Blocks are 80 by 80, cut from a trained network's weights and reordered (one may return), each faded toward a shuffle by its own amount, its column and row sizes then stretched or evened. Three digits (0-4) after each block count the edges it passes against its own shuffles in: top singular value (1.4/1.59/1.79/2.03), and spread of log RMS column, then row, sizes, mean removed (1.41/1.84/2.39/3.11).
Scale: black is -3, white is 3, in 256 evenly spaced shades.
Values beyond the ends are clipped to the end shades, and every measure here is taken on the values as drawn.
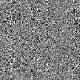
1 3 1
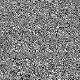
2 2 3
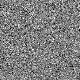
0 1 0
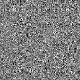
3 2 1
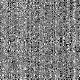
3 2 3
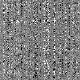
1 4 2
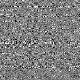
4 1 4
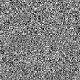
4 0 3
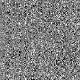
2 3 1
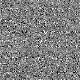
1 1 3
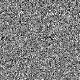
0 1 1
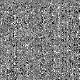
0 3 2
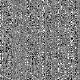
0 4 1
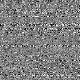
3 0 4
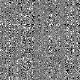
0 4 2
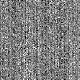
3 2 1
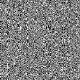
3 3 0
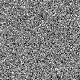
1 0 1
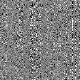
2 4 1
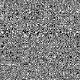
3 2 3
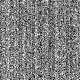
3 0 0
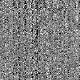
2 3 2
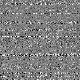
0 1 4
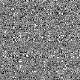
1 2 3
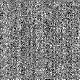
2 0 2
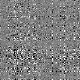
2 4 4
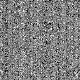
1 1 1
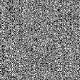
3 3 1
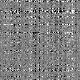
4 3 4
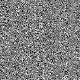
0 3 0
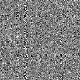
2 3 1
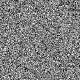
0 0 0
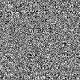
1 0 2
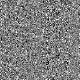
0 3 0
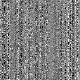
3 4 0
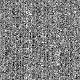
1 1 1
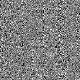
2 3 0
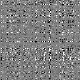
3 4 4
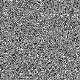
0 1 1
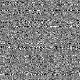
3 0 4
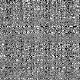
2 0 4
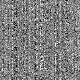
2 3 0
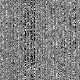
3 4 0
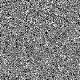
0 2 0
